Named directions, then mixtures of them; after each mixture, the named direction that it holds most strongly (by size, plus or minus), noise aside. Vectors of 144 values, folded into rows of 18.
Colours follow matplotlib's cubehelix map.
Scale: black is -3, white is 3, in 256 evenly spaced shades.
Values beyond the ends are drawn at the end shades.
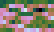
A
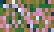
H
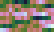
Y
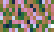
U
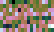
Y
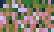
H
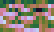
A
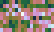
Y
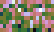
A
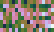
Y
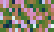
U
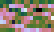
A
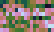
Y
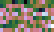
Y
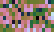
H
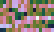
Y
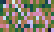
H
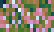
H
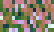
U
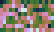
A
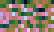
A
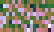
H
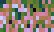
H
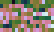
Y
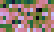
A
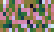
U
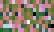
U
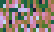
H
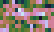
Y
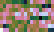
Y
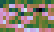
A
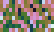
U
